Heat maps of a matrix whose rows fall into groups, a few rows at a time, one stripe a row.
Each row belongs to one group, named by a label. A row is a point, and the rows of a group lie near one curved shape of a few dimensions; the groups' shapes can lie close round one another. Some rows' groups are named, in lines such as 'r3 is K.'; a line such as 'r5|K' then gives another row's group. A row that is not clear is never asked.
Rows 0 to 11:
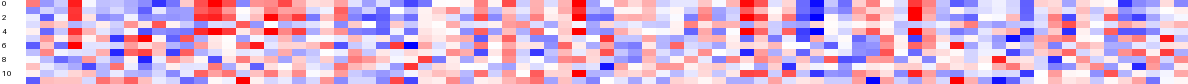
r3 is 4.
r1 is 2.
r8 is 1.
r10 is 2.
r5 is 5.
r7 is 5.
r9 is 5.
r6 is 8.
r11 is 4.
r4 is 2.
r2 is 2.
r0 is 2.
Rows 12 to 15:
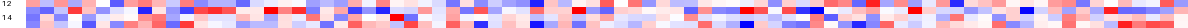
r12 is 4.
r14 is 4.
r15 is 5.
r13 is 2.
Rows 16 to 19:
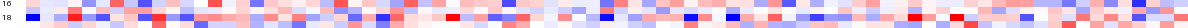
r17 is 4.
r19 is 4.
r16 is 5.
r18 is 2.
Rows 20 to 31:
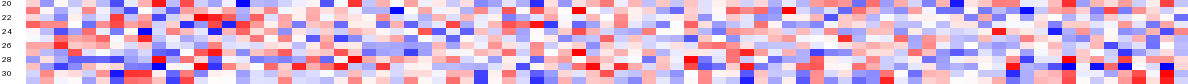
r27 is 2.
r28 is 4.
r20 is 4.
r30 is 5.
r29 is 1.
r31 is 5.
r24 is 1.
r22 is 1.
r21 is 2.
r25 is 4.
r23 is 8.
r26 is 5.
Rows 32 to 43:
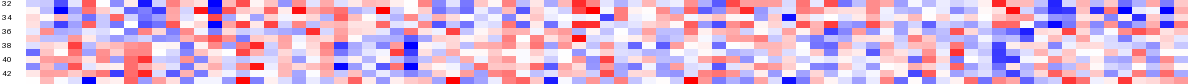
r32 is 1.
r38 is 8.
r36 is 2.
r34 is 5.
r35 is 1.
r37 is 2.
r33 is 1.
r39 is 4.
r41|8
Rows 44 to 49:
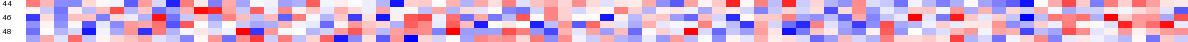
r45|1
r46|2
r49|8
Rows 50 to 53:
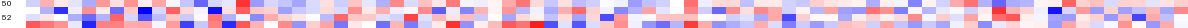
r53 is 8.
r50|4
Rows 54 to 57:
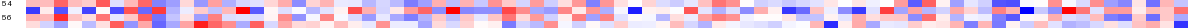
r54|5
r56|5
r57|1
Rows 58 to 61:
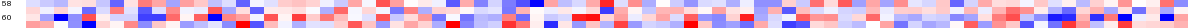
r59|5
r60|1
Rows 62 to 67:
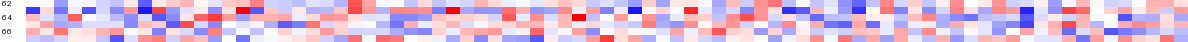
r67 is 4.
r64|2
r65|2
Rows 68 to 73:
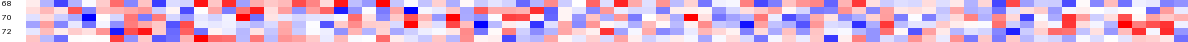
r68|1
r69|8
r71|5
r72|5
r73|1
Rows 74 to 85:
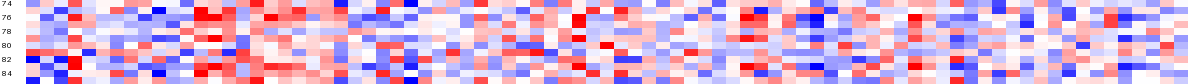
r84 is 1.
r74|8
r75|1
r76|2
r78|1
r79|2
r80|4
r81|8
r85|8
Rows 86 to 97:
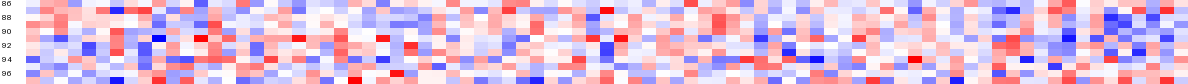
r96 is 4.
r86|4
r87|5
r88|5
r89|5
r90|5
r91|1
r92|5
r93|5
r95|1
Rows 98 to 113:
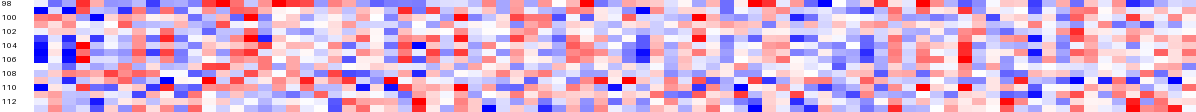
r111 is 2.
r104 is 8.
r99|8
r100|8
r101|5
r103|8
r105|8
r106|8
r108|4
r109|1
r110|2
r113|5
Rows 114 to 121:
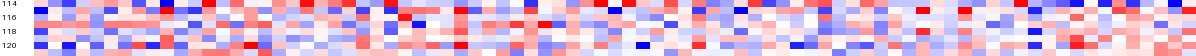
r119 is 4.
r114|1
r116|4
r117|8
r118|2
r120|8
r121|1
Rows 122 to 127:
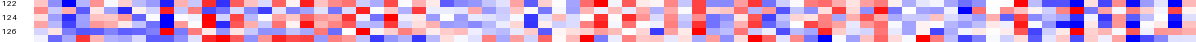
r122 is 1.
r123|4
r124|1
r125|1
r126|4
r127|2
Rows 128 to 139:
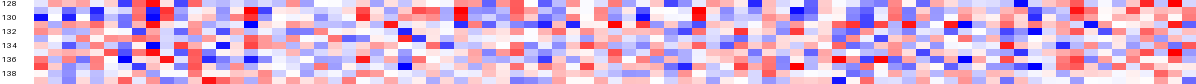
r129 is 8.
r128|5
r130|8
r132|2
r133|4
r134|1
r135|5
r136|4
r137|2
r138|1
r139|1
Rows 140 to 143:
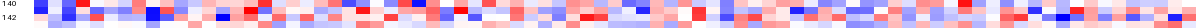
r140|8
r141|8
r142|1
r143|1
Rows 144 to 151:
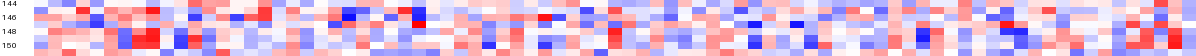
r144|1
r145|4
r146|8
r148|5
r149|5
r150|5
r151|5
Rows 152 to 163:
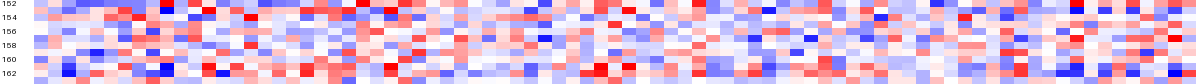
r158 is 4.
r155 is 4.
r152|4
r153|1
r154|4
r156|1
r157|5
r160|4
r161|1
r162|1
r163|4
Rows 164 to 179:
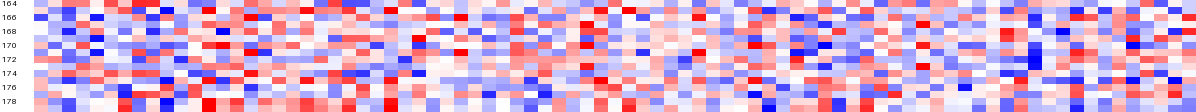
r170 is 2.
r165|1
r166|8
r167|2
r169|5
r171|8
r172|2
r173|2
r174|4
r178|1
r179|1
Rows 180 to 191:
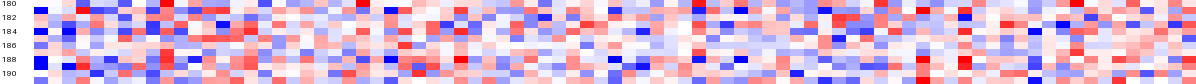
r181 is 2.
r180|4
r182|4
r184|8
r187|4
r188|2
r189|8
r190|5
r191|2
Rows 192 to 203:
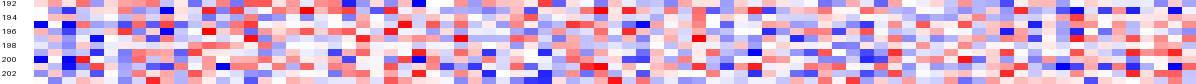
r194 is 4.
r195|8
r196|1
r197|8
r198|1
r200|8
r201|1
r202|5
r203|4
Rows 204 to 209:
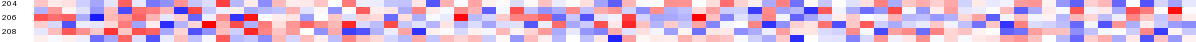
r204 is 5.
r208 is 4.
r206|8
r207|1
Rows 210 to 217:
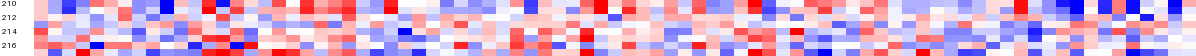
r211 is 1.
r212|5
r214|2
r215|2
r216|8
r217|2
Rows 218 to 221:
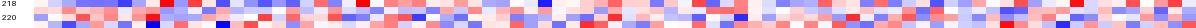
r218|4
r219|5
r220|4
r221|1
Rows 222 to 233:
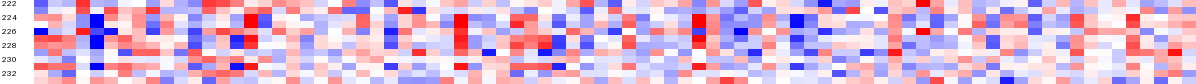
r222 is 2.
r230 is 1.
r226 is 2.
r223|4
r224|8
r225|8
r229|5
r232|1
